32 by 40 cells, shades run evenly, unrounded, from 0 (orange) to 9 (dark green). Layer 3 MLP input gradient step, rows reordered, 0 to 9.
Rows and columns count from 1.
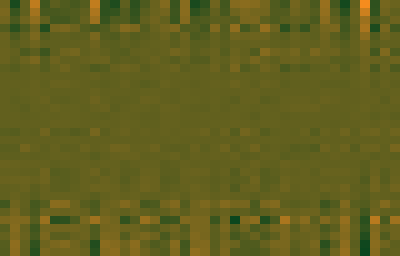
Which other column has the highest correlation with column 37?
4
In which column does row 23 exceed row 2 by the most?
37
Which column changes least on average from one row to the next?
36
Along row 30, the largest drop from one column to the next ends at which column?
38
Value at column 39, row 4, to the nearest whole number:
5
